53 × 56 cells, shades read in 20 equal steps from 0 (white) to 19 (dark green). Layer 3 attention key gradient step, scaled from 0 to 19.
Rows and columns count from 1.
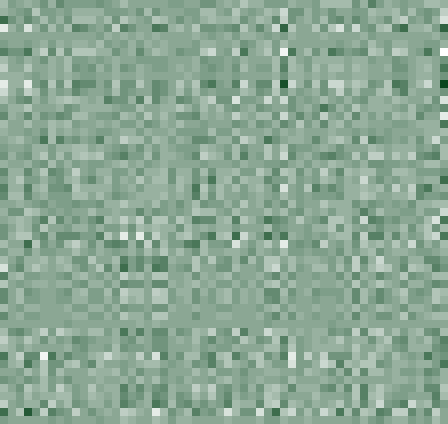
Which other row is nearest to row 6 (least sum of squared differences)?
19
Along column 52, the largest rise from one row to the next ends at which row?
52
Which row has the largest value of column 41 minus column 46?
28
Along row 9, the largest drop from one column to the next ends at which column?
37
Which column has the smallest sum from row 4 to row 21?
1
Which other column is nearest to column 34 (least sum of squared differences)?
30
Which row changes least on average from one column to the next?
41
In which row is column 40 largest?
24
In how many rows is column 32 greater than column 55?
16
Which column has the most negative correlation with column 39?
54
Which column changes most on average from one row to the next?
56
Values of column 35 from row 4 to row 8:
4 9 10 10 7
